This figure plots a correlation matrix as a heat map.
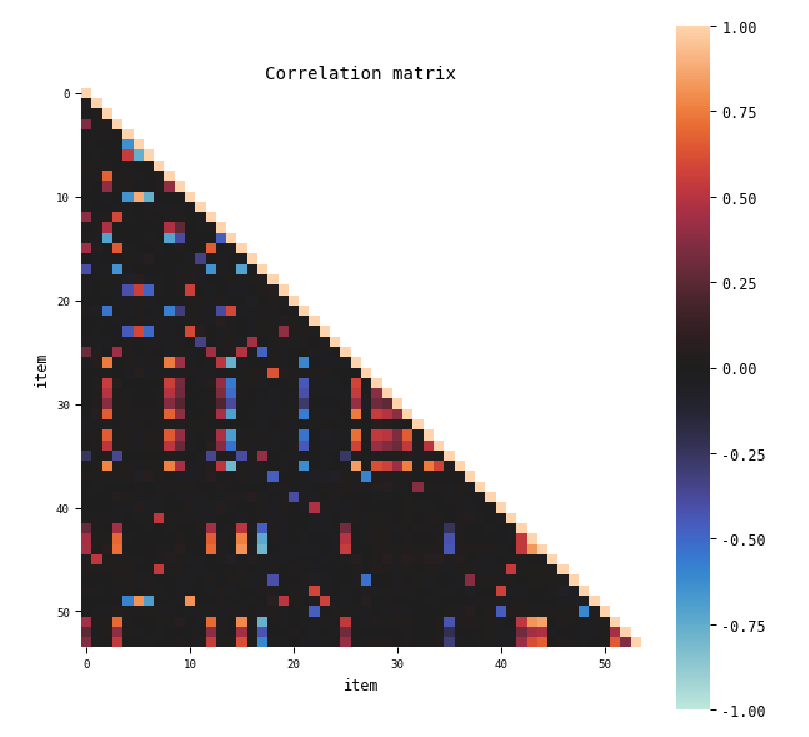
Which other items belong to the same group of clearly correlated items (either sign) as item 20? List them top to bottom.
39
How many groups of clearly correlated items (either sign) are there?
10
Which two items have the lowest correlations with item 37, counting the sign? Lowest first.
27, 18
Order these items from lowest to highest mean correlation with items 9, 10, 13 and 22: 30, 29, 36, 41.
41, 30, 29, 36
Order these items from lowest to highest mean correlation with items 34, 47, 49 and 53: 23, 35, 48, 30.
35, 48, 30, 23
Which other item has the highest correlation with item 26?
36
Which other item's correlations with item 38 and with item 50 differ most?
48
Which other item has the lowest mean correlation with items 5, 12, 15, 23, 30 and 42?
17
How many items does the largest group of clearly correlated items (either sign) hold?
14
